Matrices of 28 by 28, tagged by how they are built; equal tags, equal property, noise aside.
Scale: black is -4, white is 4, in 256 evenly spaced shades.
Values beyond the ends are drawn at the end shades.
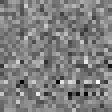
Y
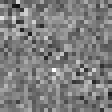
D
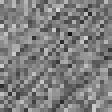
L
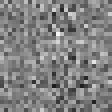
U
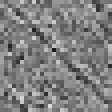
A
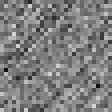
L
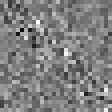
D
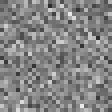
A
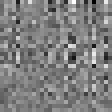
U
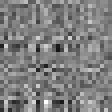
U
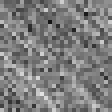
A
